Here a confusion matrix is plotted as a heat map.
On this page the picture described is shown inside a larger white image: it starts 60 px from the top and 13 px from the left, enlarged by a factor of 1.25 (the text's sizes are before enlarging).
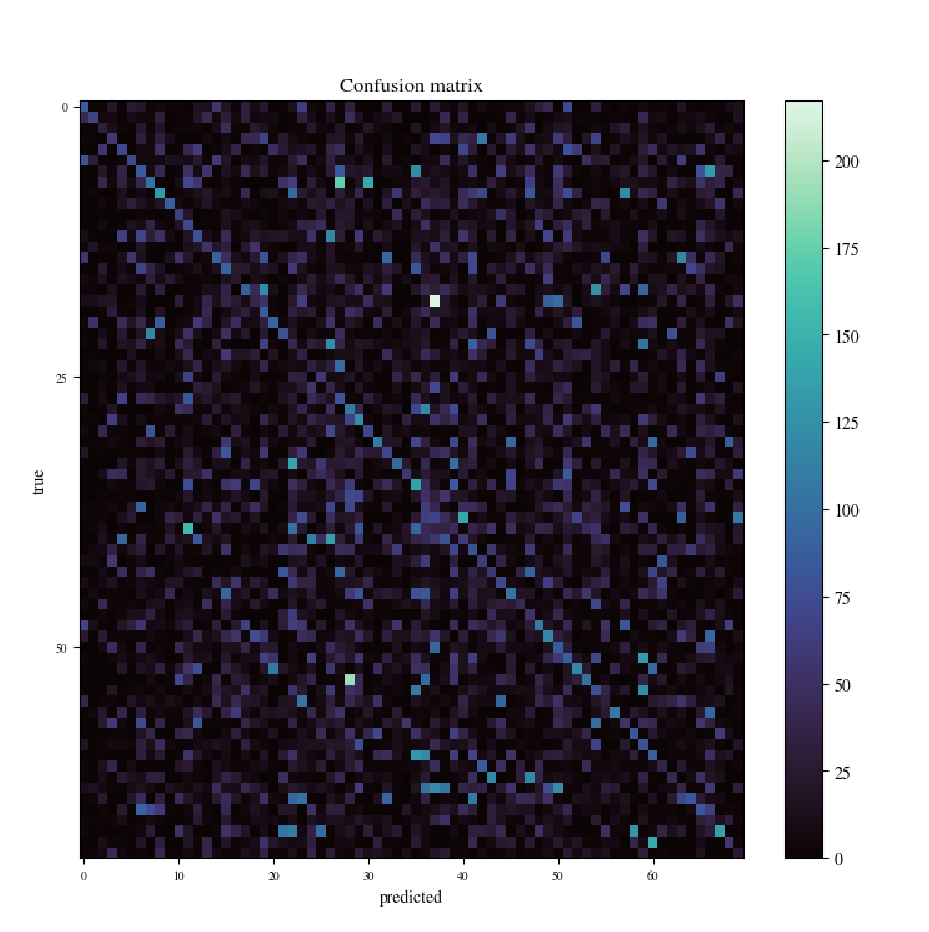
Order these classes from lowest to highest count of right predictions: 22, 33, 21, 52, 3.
22, 3, 21, 33, 52
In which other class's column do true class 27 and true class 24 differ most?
11
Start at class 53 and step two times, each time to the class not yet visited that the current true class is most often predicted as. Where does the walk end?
36
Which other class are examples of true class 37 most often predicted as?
6
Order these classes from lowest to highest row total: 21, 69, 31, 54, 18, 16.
69, 16, 21, 54, 31, 18
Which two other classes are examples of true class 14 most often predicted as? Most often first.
63, 32
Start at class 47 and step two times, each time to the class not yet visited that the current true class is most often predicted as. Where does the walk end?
26
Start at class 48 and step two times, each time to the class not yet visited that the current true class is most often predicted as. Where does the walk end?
54
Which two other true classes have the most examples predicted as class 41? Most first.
64, 22
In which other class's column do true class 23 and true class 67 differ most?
58
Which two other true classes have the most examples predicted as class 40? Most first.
38, 4
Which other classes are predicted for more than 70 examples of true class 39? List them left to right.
11, 22, 29, 35
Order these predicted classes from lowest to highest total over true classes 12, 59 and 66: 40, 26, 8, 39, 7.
39, 7, 40, 8, 26
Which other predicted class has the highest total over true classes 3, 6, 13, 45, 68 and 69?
35
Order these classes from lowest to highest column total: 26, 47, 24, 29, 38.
38, 24, 47, 29, 26
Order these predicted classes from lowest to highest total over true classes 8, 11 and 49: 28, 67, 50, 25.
67, 28, 25, 50
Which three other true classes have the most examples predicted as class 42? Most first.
3, 61, 8
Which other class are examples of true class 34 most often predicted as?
51
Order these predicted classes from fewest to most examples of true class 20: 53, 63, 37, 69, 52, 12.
53, 69, 63, 37, 12, 52
